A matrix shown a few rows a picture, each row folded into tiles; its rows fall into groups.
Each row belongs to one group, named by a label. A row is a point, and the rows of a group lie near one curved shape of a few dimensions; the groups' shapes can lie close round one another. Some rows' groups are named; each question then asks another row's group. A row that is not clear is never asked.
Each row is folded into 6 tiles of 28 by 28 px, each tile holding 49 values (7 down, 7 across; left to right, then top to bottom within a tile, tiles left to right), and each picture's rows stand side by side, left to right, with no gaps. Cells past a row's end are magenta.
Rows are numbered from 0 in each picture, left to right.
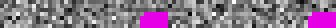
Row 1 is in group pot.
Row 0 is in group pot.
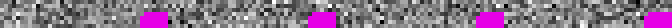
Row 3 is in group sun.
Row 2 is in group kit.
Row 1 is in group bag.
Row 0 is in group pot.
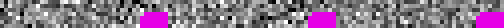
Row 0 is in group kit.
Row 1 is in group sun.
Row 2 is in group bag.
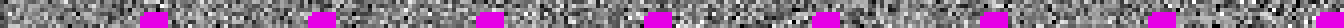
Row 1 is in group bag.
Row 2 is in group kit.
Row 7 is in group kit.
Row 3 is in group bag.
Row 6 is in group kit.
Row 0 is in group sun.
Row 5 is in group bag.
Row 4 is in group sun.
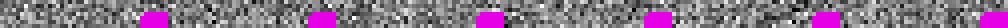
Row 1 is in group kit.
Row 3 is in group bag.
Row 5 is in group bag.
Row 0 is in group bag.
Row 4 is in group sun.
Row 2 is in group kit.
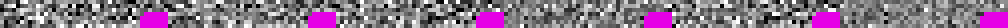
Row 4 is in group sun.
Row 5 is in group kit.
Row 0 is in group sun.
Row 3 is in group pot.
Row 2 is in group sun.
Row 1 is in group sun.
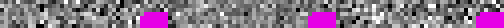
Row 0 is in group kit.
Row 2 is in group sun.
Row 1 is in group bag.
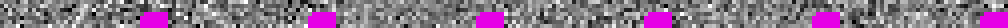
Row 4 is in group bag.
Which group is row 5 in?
bag
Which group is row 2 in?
sun
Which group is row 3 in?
sun
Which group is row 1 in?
kit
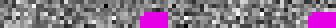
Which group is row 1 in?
kit
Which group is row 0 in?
pot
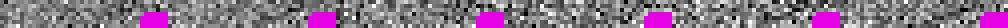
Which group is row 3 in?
kit
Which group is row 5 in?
sun
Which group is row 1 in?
sun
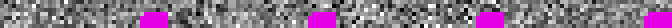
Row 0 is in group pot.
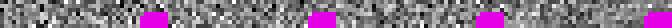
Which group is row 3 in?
pot
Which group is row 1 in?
pot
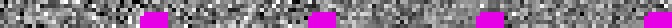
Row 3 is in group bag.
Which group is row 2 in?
pot
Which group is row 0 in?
kit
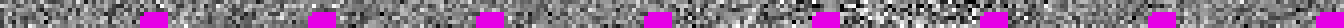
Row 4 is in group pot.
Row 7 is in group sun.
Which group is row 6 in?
kit
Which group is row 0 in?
kit
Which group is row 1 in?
pot
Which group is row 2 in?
kit
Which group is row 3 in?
kit
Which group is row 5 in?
sun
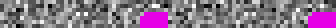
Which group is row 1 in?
bag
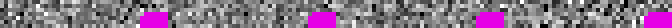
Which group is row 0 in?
kit
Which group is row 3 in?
kit
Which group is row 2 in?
pot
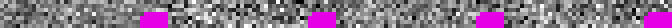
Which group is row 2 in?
bag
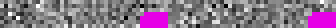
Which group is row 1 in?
pot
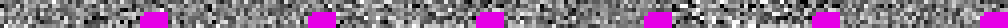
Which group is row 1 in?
kit
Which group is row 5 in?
bag
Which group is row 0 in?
sun
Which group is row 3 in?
pot
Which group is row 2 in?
sun
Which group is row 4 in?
sun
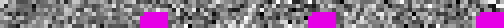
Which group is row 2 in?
sun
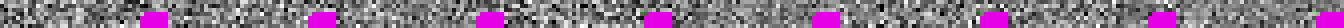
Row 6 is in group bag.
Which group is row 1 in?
kit
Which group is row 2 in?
bag
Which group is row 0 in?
pot
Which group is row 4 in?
kit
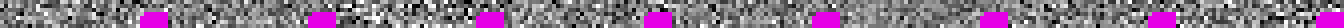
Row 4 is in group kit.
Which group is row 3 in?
sun
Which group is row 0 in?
kit
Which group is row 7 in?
sun
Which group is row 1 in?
kit
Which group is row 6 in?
pot
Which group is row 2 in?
sun
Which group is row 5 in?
sun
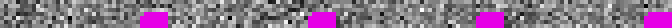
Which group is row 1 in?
sun
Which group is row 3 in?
kit
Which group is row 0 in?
kit
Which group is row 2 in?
kit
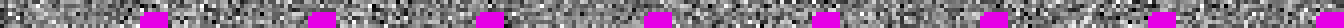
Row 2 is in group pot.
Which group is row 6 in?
pot
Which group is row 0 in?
kit
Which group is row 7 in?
bag
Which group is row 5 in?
bag
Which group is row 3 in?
bag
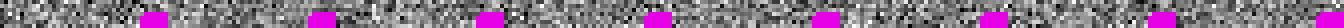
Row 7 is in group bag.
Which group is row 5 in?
sun
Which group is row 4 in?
sun
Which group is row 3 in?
kit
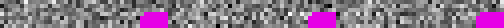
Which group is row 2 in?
bag
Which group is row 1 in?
bag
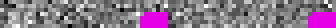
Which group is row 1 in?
bag
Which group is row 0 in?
sun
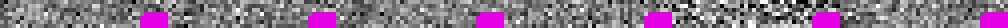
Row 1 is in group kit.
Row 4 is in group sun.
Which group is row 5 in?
bag
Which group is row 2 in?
kit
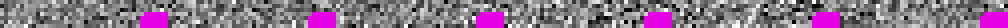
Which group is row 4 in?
pot
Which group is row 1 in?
pot
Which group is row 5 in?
bag
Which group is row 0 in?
sun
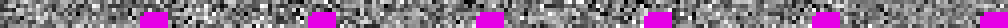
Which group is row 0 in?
sun
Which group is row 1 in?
sun
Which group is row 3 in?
kit
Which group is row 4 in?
kit
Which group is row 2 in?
pot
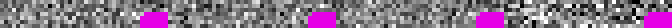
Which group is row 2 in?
bag
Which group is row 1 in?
bag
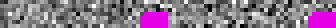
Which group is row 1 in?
kit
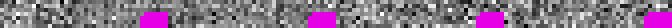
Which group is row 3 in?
bag
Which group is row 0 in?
pot
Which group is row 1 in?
kit
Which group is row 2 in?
sun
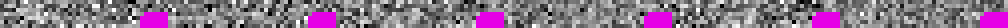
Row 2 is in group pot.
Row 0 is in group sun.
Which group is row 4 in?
pot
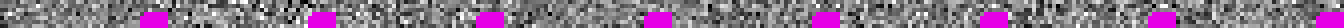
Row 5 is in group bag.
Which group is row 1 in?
kit
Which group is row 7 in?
bag
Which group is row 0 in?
bag
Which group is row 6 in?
bag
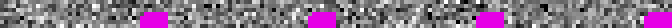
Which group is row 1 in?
bag
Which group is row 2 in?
pot
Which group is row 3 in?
kit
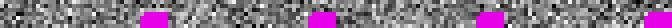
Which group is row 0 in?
kit
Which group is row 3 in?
pot
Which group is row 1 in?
sun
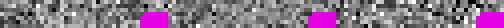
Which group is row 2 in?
kit
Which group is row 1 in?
kit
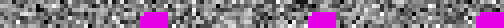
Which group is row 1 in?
pot
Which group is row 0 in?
pot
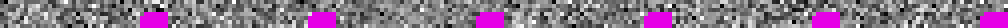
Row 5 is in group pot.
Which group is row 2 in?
kit
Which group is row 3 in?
sun
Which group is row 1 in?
pot
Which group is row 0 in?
sun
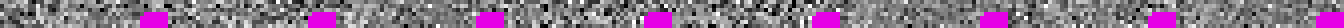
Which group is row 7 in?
sun
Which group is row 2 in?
sun
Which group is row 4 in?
kit
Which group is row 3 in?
kit
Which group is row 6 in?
kit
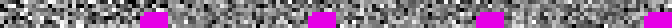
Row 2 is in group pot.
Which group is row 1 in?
pot
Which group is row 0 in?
sun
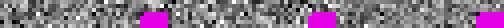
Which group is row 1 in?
kit
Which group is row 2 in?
kit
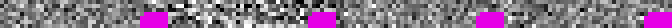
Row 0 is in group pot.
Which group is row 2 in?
bag
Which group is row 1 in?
sun
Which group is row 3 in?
kit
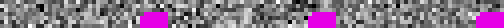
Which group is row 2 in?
bag
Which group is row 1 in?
pot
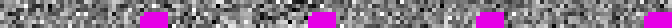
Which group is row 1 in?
pot
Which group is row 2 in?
pot
